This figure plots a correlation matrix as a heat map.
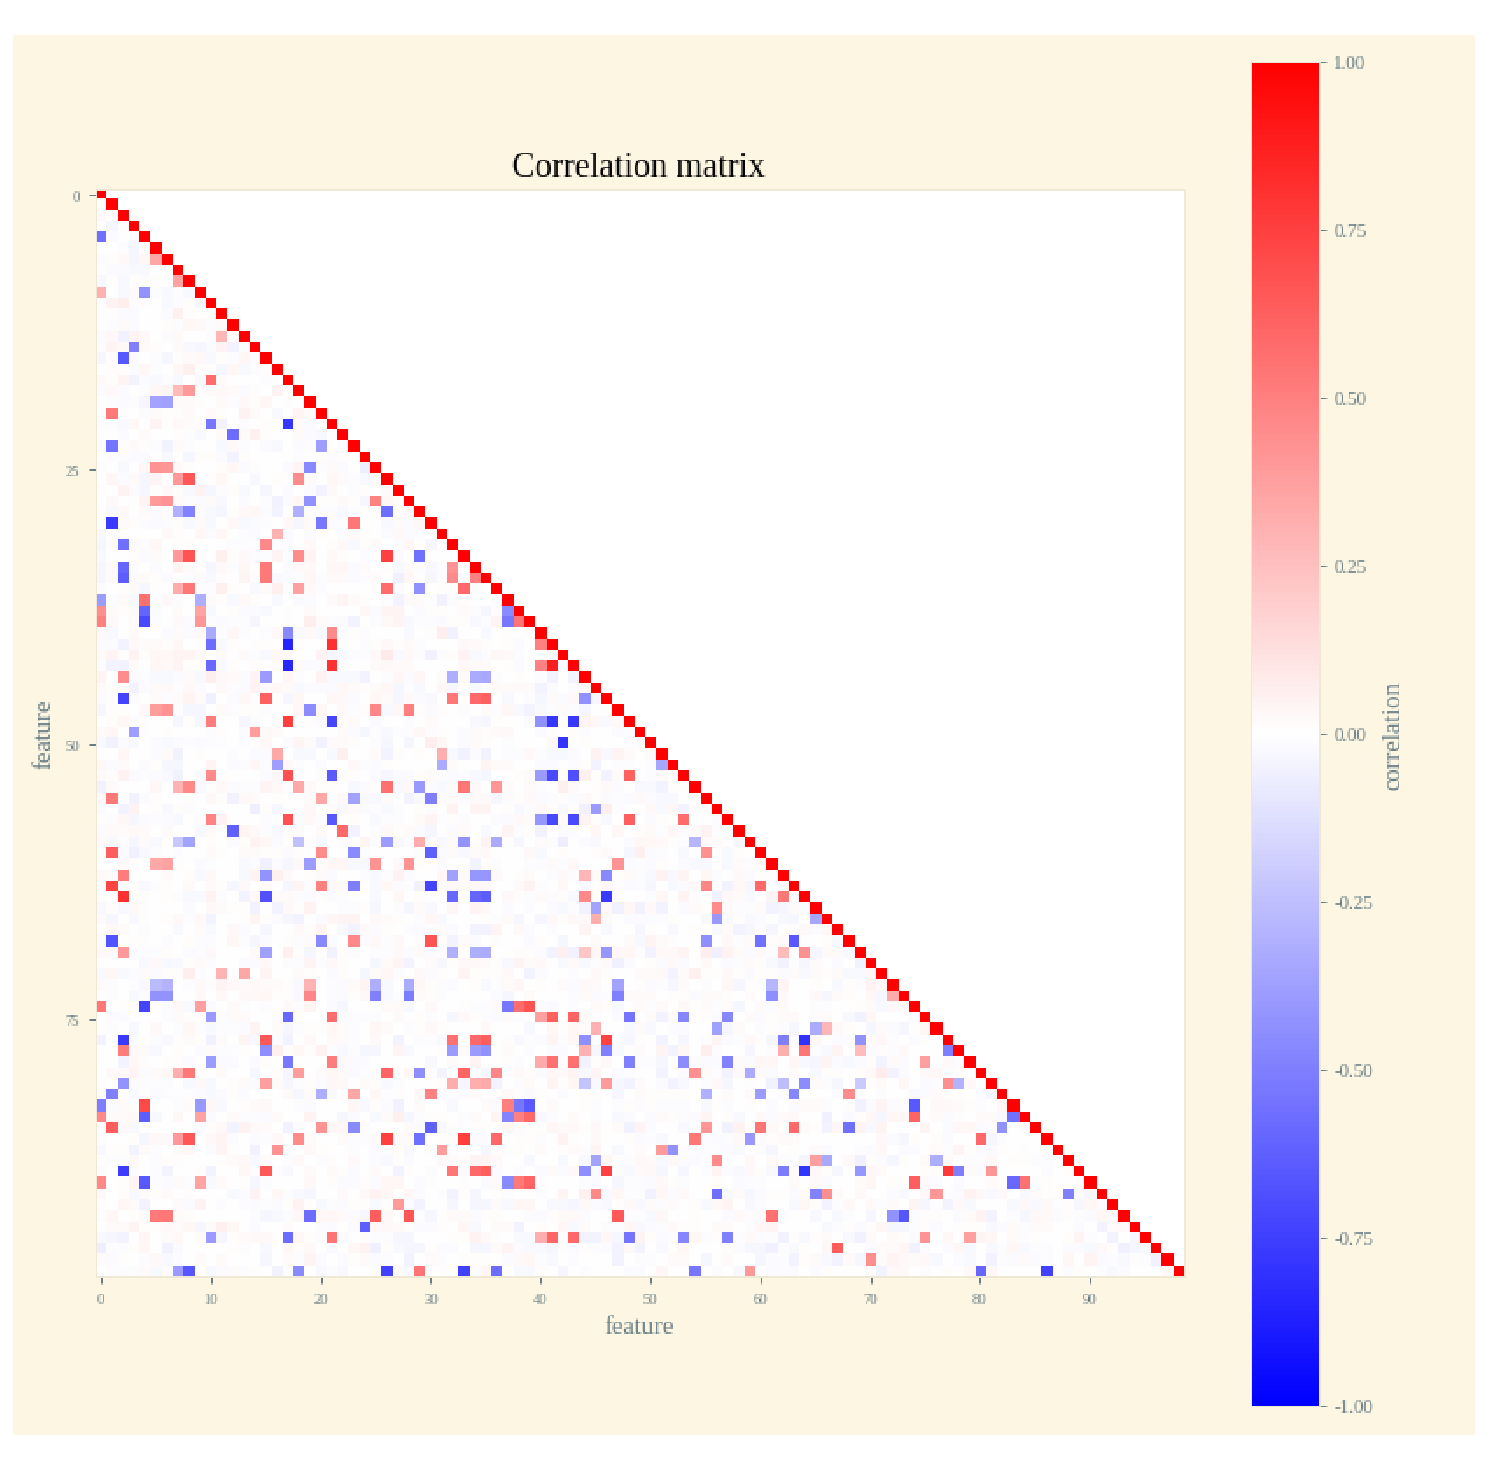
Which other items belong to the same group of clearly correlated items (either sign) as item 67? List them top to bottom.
96
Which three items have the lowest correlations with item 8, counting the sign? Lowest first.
98, 29, 59
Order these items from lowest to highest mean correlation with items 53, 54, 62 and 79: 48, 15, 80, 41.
15, 41, 48, 80
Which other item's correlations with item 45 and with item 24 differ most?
94
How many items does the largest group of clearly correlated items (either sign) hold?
14
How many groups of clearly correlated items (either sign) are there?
16
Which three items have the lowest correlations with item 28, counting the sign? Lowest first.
73, 19, 72
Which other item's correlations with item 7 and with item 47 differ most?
93
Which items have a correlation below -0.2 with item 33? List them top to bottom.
29, 59, 98
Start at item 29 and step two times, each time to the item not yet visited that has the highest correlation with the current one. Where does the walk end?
59
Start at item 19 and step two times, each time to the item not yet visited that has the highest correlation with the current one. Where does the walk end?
72
